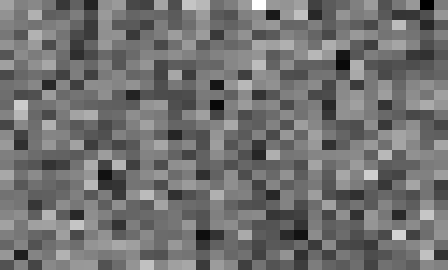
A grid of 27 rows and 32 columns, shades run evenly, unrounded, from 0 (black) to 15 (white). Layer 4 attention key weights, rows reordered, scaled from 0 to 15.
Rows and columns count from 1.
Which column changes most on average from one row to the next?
20
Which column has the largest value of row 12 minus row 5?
6
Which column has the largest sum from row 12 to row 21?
23
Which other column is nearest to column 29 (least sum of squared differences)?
5
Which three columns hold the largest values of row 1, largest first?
19, 14, 15
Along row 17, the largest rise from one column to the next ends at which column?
9
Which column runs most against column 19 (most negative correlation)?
31
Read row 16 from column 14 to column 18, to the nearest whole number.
4 6 8 7 5
